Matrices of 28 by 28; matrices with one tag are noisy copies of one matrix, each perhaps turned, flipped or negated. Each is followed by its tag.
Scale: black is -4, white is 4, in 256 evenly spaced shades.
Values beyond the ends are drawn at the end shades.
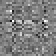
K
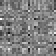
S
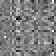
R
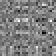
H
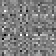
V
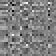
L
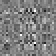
K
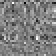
R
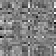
S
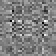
K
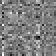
R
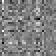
R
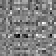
H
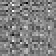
L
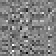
L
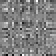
S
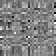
S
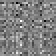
V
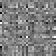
S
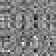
H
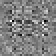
K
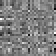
S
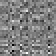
L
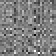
V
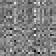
V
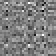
L
